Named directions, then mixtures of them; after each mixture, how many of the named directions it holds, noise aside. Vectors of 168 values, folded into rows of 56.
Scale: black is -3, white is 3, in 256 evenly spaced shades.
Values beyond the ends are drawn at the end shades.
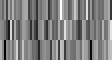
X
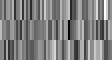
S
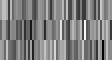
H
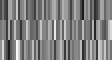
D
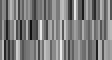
three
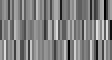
four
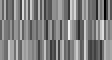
two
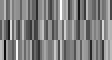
two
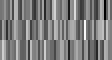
three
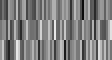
one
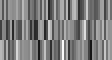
four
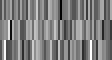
two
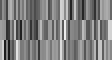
four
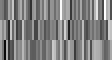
two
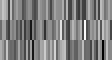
one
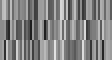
two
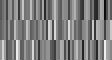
two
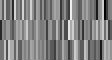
one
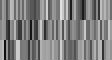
four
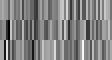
three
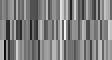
four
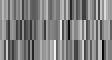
two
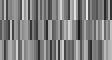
two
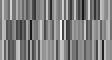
two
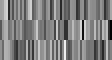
four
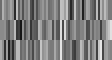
four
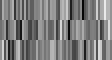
three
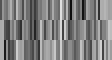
four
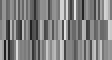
four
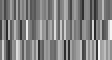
one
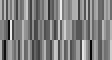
two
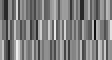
one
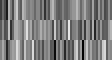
three
